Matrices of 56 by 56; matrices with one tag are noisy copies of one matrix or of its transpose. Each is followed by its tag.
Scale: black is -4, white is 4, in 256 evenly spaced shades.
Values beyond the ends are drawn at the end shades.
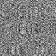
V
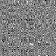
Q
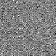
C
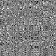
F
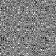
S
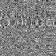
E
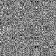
F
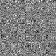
F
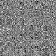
F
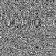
E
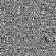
S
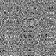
V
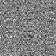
V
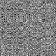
C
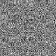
Q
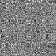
F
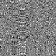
E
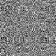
S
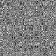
F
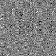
Q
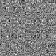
F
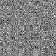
F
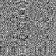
E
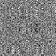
V
